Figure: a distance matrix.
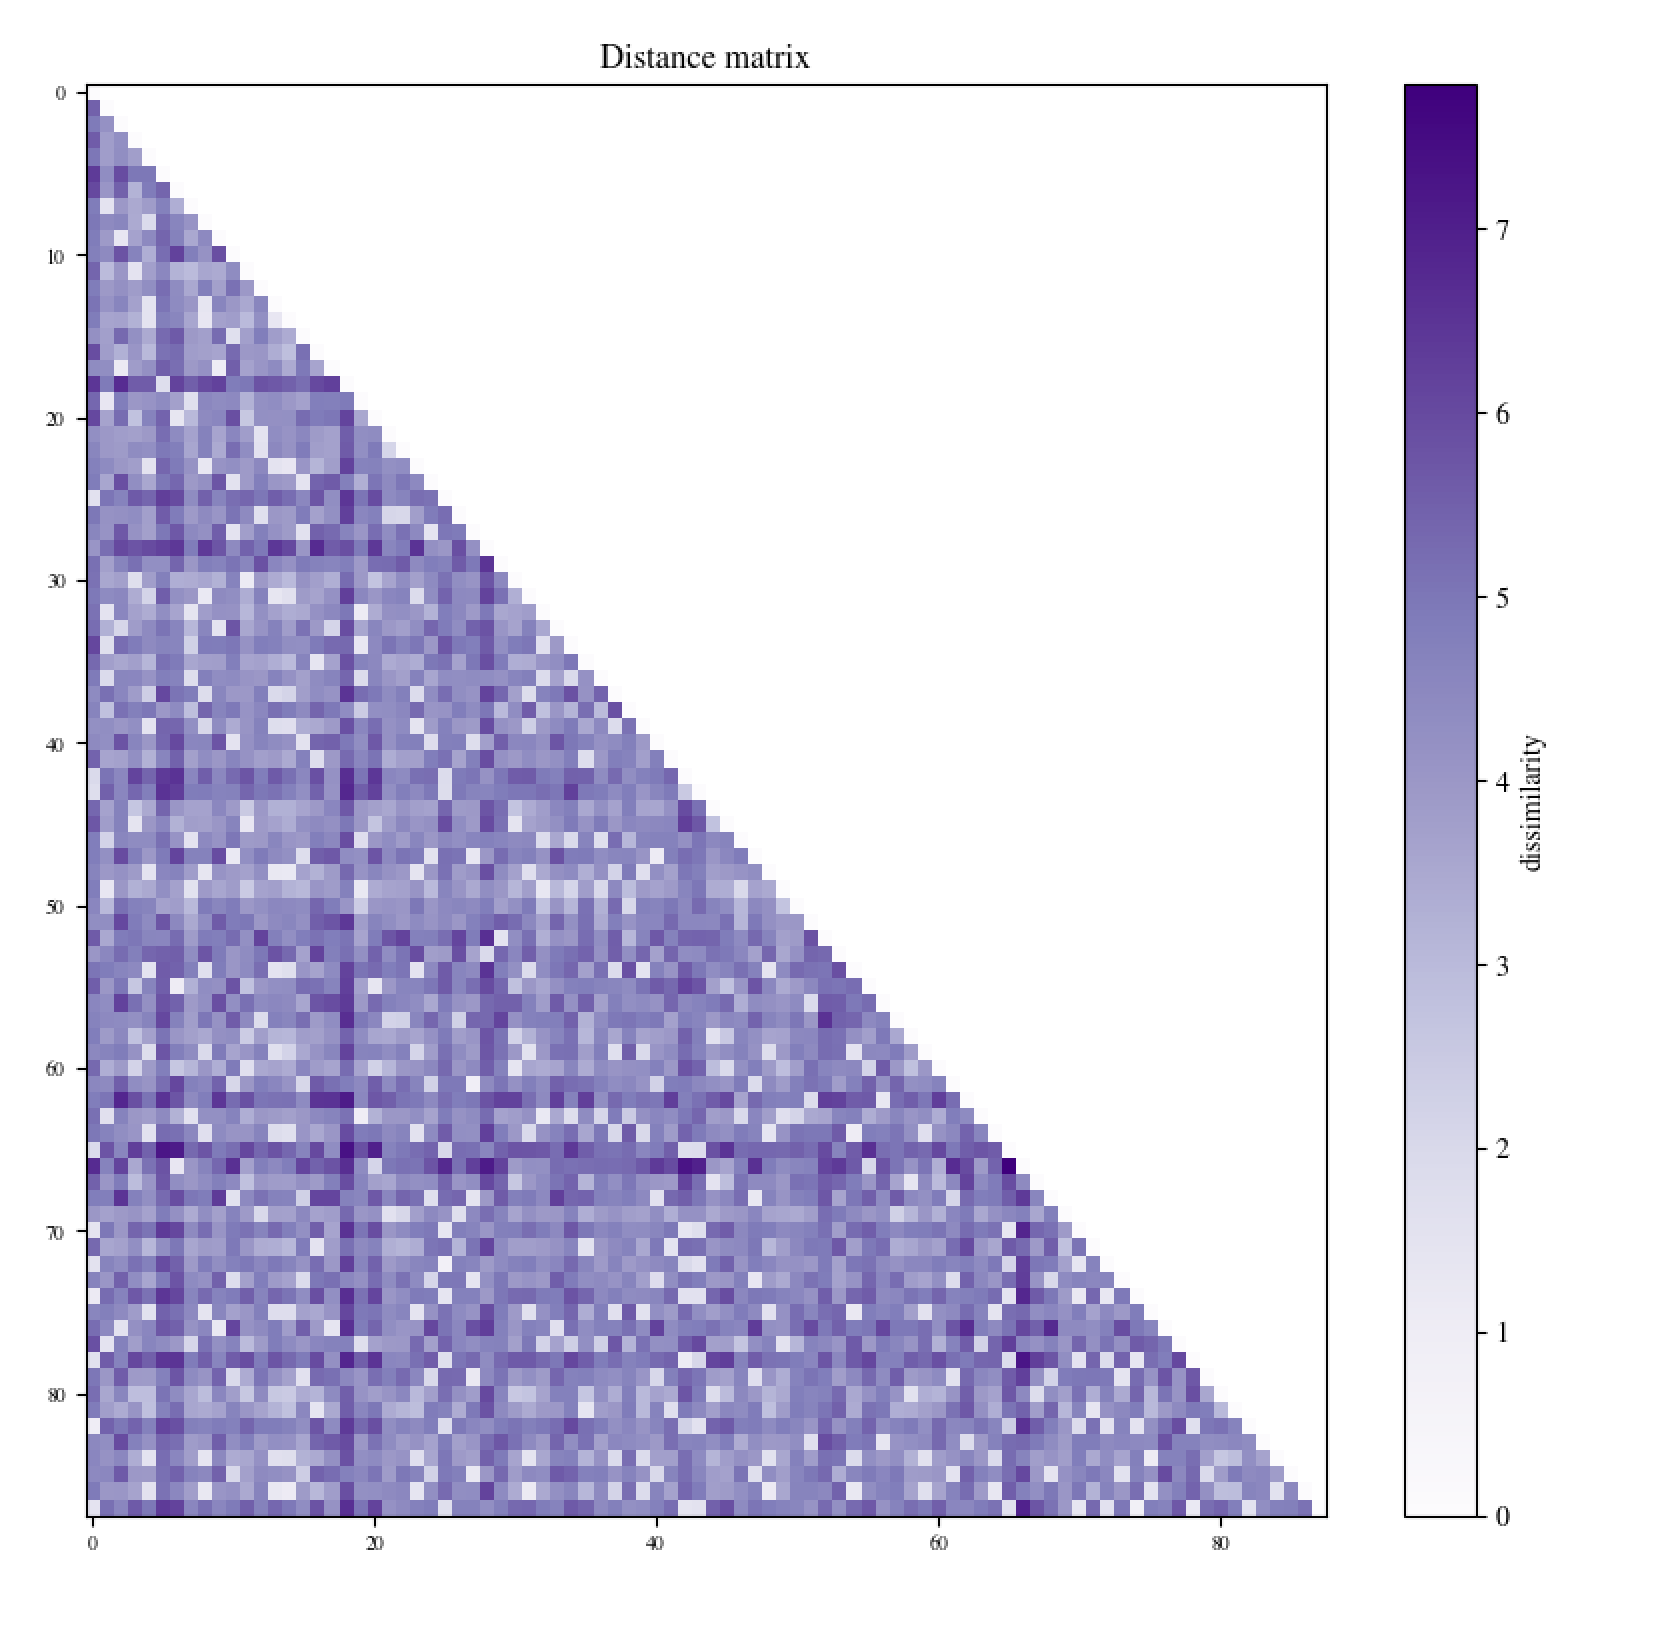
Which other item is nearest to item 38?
50
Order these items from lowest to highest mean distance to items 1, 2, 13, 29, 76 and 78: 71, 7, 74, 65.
7, 71, 74, 65
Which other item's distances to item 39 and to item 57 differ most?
54
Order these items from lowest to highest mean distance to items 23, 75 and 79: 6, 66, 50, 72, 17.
17, 72, 50, 6, 66
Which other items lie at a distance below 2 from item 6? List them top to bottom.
20, 55, 66
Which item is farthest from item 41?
62
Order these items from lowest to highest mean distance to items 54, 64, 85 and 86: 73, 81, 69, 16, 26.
73, 81, 16, 69, 26
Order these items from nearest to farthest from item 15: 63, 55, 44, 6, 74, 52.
44, 63, 74, 52, 55, 6
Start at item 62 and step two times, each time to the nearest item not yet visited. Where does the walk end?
83
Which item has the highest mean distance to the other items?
18
